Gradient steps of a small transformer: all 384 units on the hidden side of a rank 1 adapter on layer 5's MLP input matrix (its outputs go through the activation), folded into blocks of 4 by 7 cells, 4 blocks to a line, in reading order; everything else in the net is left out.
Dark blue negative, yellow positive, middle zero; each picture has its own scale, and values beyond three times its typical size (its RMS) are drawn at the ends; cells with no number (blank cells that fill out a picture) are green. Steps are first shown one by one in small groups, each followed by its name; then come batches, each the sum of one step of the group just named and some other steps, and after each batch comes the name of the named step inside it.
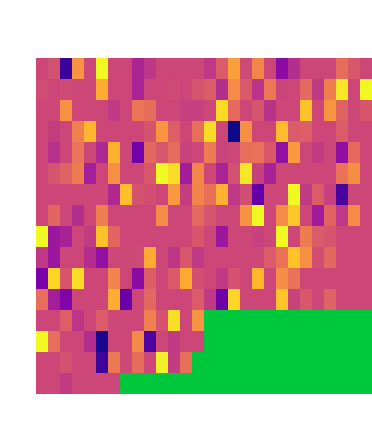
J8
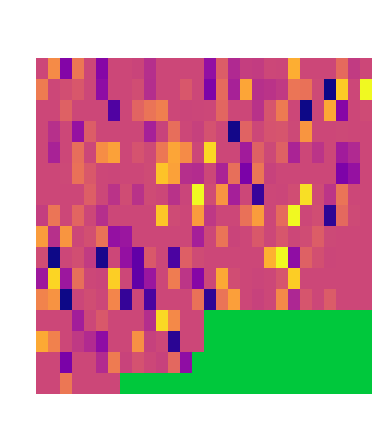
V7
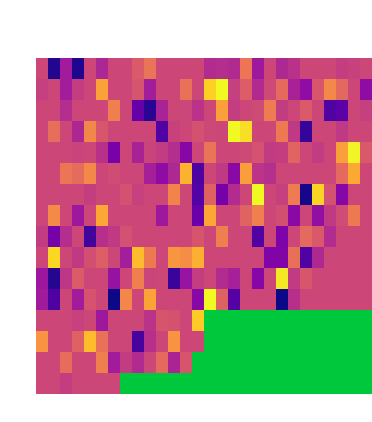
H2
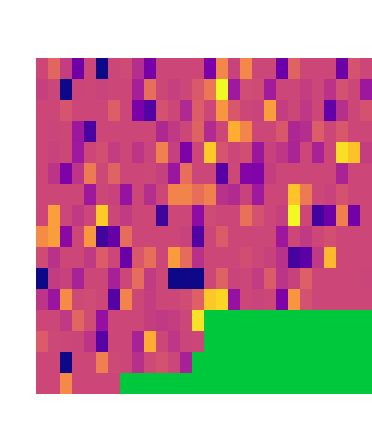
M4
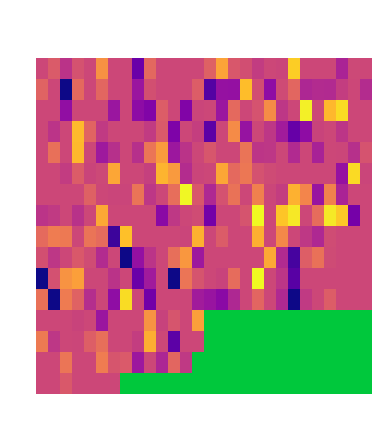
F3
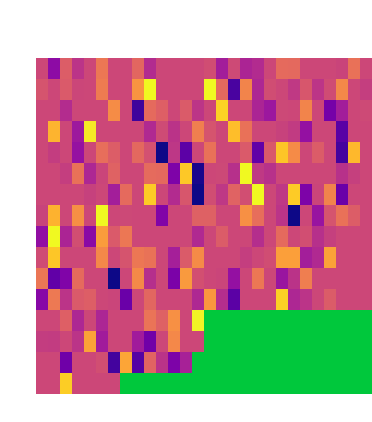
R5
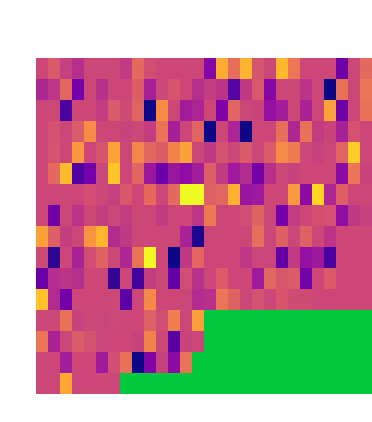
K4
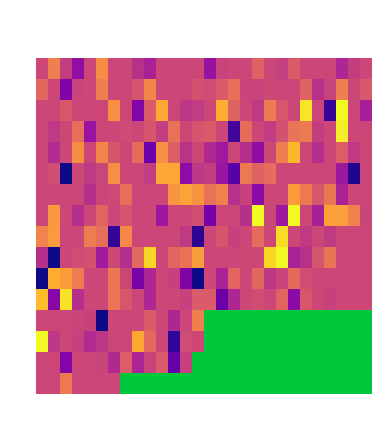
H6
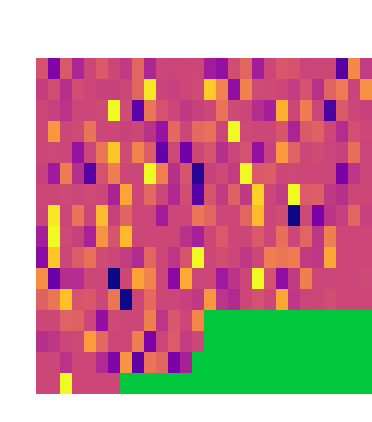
R5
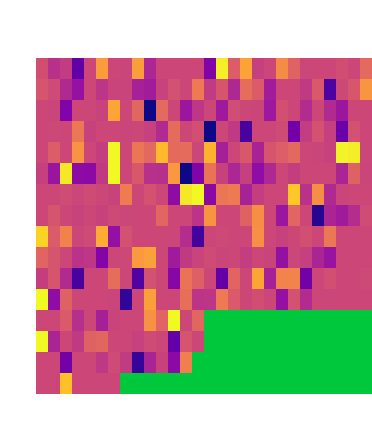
K4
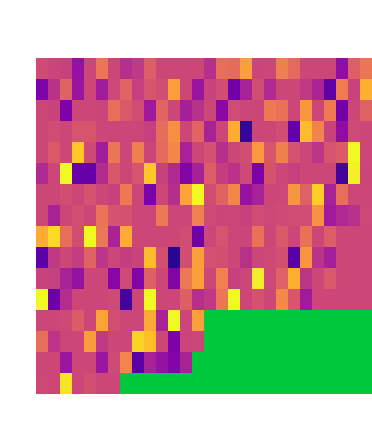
K4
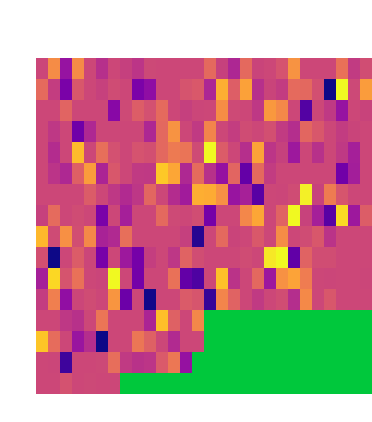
V7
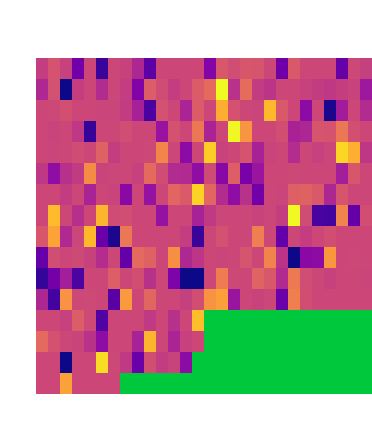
M4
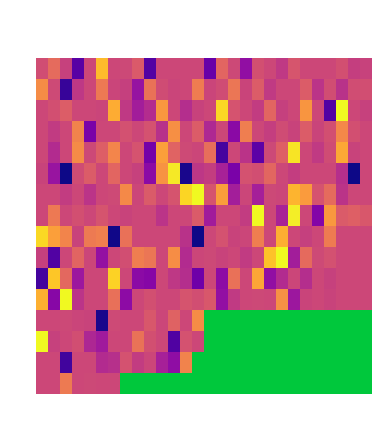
H6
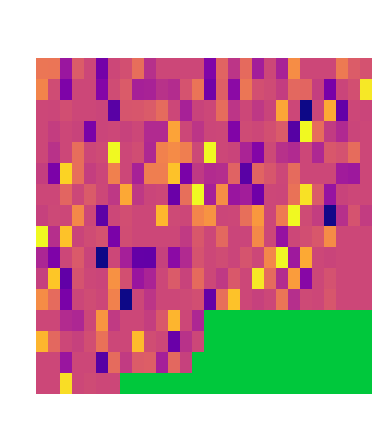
V7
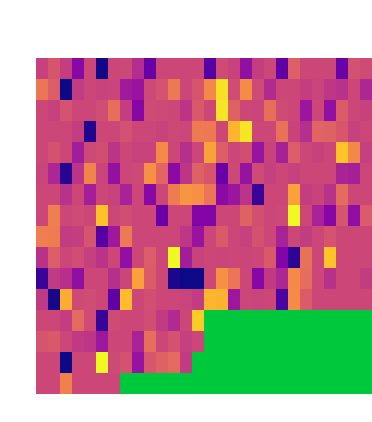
M4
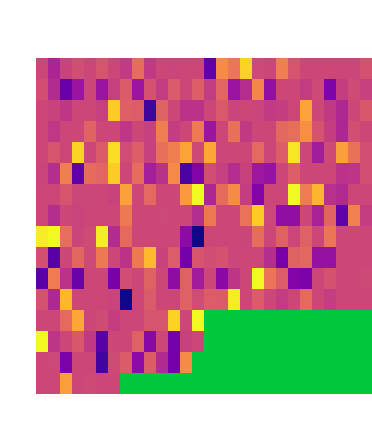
K4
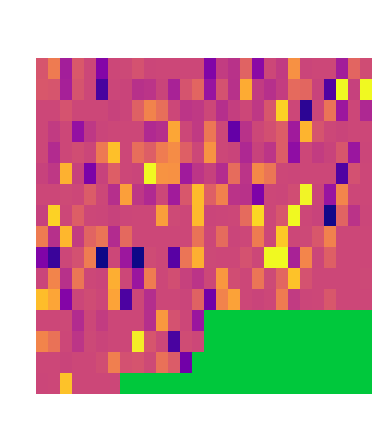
V7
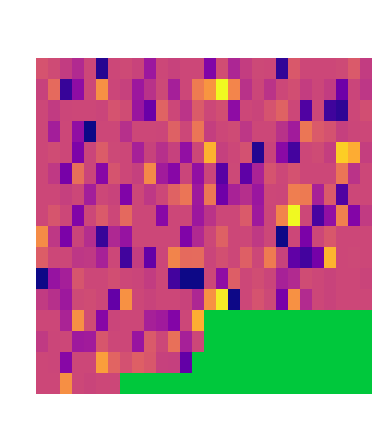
M4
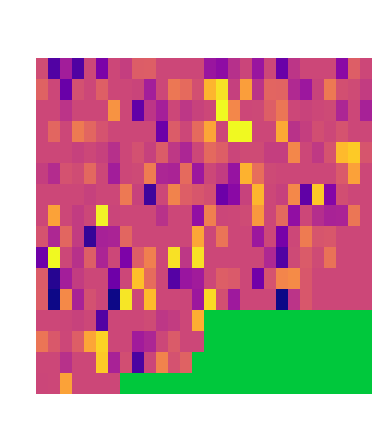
H2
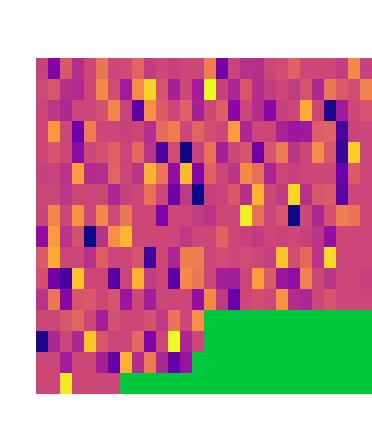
R5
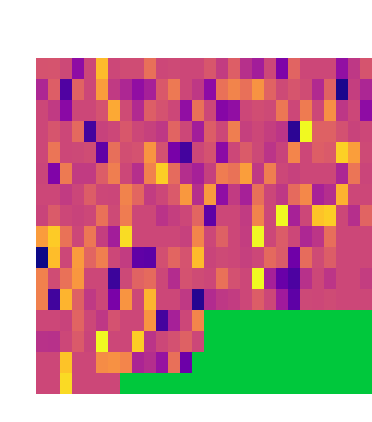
F3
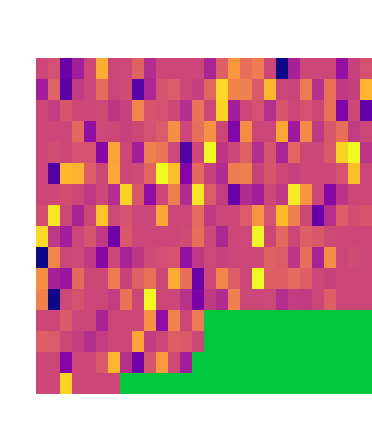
J8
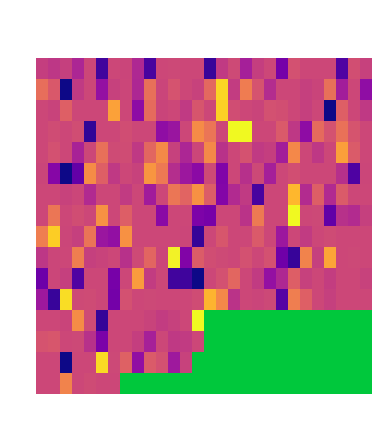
M4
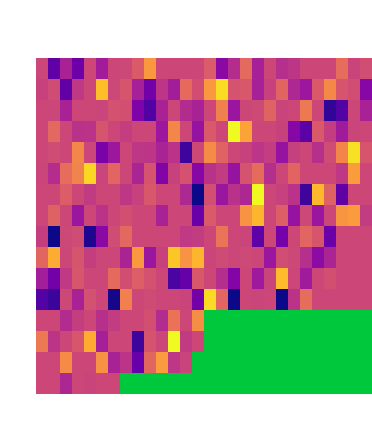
H2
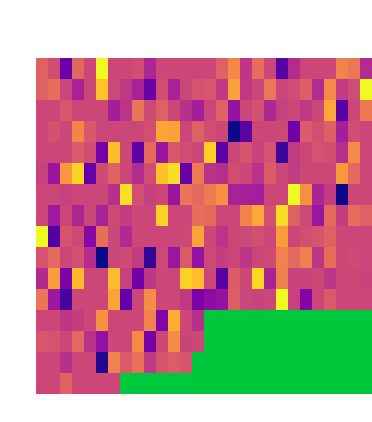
J8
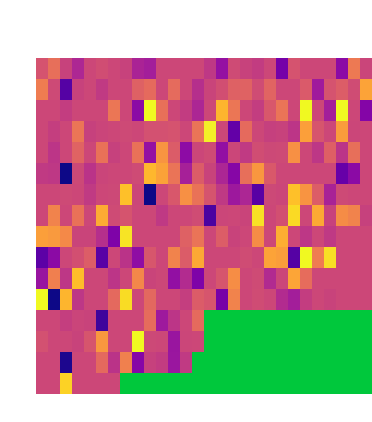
H6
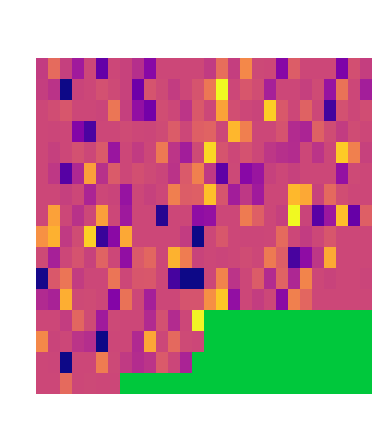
M4
